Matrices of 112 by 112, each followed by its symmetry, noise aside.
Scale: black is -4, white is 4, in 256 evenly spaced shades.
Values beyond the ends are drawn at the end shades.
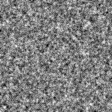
symmetric across the other diagonal.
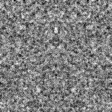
mirrored left to right.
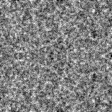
mirrored top to bottom.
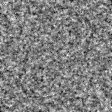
same after a half turn.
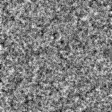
no symmetry.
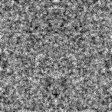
mirrored left to right.
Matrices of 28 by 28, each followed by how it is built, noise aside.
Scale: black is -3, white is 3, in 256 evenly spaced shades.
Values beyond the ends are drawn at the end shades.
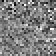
upper triangular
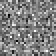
repeating columns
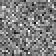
Toeplitz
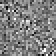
block diagonal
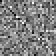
diagonal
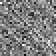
Toeplitz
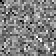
diagonal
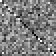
diagonal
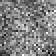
smooth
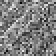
Hankel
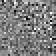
upper triangular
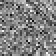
Toeplitz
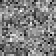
smooth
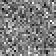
Toeplitz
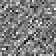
Hankel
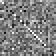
diagonal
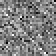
Toeplitz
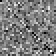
diagonal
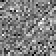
Hankel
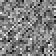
Hankel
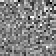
upper triangular
